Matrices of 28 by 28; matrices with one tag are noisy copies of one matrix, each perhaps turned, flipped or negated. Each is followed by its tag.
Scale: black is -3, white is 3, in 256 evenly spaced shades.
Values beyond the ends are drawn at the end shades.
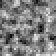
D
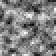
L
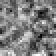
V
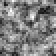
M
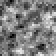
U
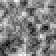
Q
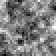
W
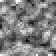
L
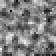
D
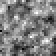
U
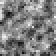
U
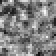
M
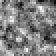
U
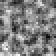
D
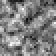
V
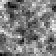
W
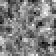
M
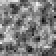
U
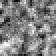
Q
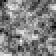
W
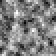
L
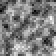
U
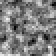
D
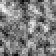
Q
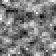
L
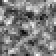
L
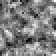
L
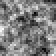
W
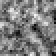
V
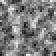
L
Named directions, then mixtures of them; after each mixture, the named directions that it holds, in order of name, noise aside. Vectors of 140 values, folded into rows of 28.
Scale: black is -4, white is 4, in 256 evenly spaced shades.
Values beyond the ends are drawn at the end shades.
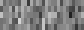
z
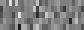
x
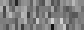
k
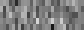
k.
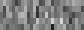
k, x.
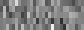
k.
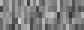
x, z.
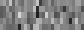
k, x.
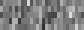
z.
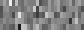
x.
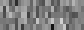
k.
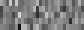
x.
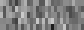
k, z.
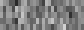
k, z.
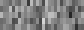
z.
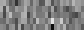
k.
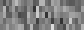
k, x.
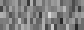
k, z.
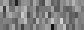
k.
